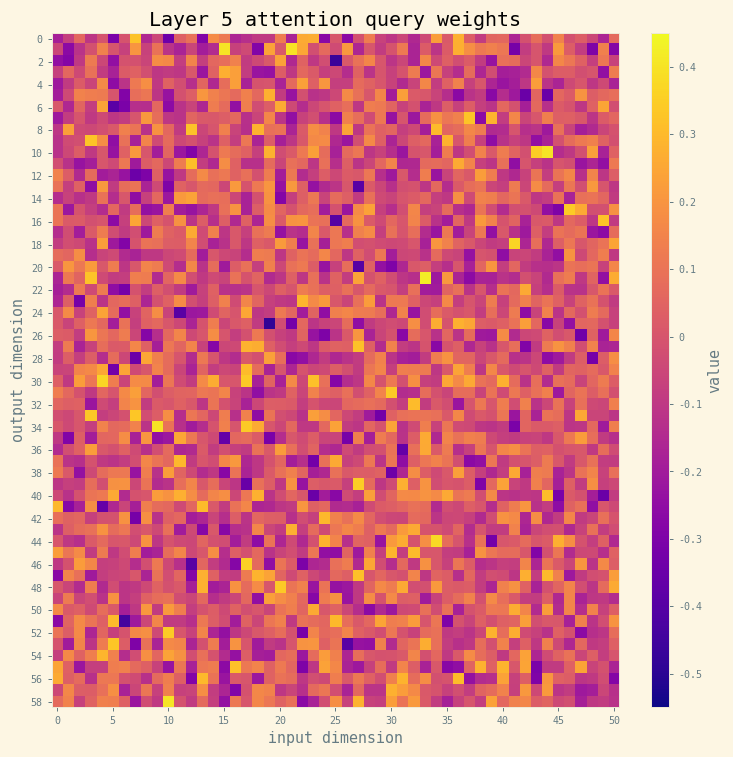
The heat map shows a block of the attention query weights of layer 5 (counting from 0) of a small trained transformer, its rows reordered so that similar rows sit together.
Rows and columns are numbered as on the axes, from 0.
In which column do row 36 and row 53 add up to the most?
33
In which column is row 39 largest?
27
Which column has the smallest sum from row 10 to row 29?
5
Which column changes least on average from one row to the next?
43
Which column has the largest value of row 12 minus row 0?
13
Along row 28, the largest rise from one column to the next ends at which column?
8
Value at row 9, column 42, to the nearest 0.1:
-0.1
